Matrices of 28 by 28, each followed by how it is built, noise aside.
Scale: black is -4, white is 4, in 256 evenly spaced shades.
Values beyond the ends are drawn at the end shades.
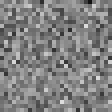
repeating columns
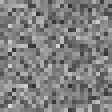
repeating rows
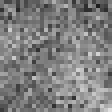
smooth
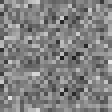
repeating rows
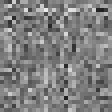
low rank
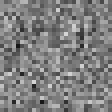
low rank
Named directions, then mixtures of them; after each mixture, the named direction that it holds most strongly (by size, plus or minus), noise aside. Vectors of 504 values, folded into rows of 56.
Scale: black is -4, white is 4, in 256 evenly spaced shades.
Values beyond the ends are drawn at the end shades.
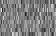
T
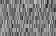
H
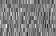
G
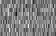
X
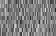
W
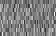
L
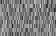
H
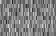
X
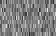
T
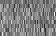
L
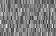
G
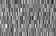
G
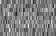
X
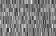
G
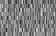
W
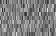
T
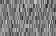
H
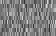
H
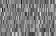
T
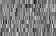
H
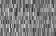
X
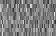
L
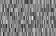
G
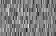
X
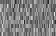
L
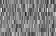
T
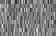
W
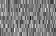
W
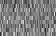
L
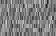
H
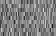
G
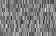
W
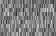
X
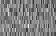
X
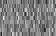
T
